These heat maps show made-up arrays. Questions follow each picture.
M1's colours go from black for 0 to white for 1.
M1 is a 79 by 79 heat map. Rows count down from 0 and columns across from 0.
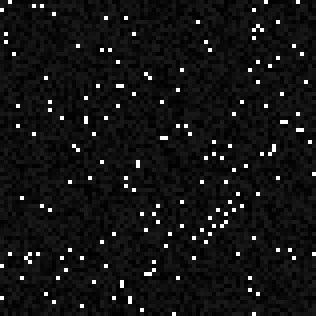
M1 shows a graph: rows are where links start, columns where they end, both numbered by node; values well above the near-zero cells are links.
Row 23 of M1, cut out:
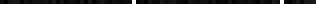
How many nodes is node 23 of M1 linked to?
2
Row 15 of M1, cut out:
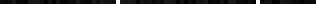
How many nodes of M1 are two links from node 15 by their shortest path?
6
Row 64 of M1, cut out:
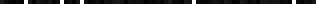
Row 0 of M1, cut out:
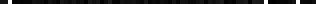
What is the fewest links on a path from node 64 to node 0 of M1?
5
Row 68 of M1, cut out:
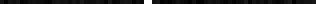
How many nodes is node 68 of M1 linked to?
2
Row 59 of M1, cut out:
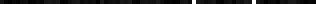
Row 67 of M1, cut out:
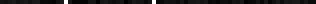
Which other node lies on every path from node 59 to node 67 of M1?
node 38
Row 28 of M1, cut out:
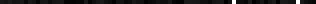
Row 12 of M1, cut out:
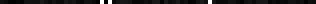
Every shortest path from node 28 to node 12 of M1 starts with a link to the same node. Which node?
node 58
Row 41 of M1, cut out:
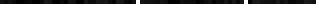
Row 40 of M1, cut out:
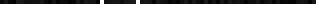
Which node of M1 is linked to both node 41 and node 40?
node 34
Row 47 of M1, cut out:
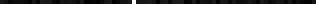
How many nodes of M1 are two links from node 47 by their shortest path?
2
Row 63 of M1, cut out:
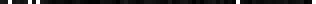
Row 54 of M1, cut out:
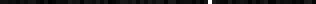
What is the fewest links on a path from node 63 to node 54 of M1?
7
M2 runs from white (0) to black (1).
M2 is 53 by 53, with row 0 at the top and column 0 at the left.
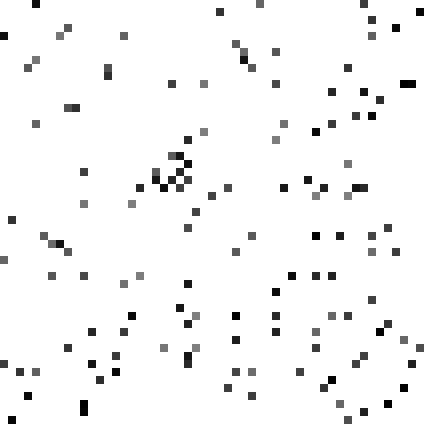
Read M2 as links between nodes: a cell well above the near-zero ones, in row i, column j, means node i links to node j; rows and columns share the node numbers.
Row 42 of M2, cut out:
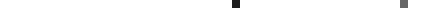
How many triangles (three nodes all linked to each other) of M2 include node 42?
0
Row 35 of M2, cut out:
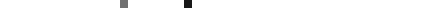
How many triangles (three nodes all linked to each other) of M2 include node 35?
0
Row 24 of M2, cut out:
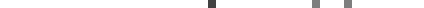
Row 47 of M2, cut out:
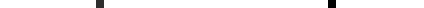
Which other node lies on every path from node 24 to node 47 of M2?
node 41
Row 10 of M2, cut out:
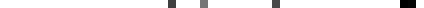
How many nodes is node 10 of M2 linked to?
5
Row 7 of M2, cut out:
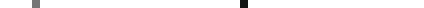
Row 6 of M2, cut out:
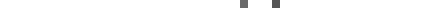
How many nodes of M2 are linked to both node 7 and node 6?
1
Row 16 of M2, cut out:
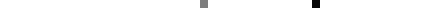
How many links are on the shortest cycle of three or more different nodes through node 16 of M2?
5
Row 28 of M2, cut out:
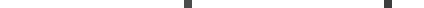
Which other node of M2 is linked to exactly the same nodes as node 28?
node 40
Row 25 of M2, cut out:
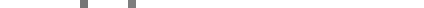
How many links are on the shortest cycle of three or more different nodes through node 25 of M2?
5
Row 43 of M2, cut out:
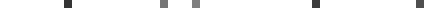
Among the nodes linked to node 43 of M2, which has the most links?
node 39
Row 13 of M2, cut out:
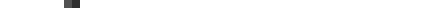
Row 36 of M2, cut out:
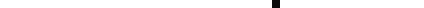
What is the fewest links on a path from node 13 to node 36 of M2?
5
